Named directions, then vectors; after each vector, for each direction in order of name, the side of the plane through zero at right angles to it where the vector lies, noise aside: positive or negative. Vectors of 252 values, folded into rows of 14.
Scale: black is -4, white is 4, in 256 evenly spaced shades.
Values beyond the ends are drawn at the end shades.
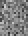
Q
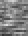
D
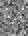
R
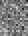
negative, positive, negative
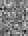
positive, negative, negative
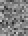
negative, negative, negative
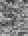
negative, negative, negative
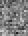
negative, positive, positive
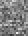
positive, negative, negative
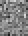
positive, positive, negative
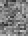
negative, negative, positive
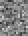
negative, negative, negative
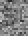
negative, negative, negative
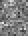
positive, positive, negative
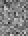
negative, positive, positive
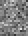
positive, positive, negative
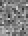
negative, positive, negative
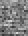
positive, negative, negative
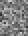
positive, positive, positive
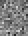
negative, positive, negative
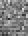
positive, negative, positive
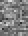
positive, positive, positive
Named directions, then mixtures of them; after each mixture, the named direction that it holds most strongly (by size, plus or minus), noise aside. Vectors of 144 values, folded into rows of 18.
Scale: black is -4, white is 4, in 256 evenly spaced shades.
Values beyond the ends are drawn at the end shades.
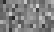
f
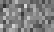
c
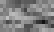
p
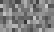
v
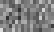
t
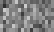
c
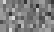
f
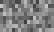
v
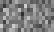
c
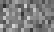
c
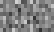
v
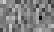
t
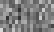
t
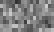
v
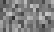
f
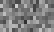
v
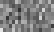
t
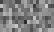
v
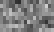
v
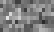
p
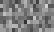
v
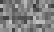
v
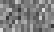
t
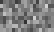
v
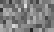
v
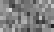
t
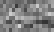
p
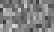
v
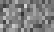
c
